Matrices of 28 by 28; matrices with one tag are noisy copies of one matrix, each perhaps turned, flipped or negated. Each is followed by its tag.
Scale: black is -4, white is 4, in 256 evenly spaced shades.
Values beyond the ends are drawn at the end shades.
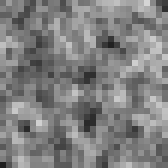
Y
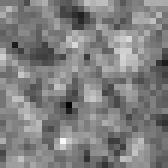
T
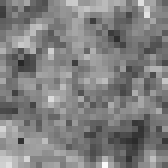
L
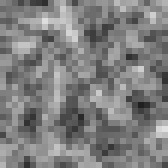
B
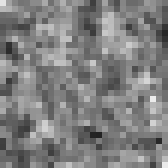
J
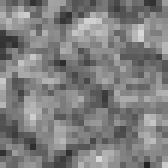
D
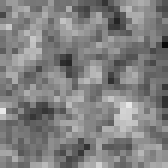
T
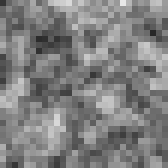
T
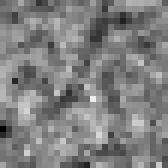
B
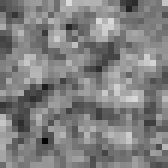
B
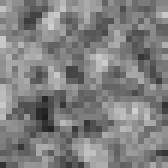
T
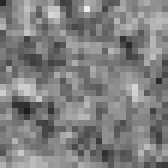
J
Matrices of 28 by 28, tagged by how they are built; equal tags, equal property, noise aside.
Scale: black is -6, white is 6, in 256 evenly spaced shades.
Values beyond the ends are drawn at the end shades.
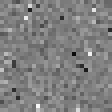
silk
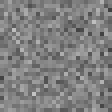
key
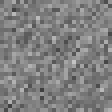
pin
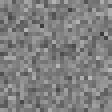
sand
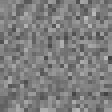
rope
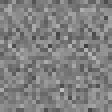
rope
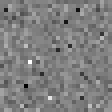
silk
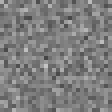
rope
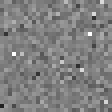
silk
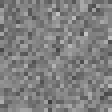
pin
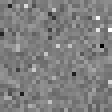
silk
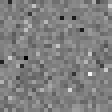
silk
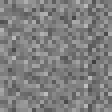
key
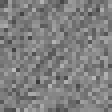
pin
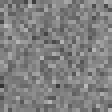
sand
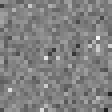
silk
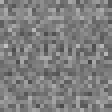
rope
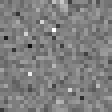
silk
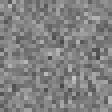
sand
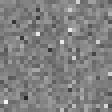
silk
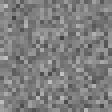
key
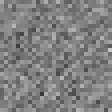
pin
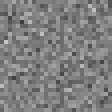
sand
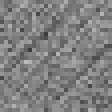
pin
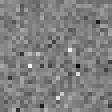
silk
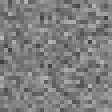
key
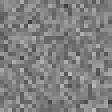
sand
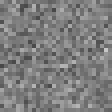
sand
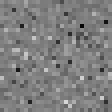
silk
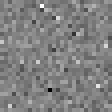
silk
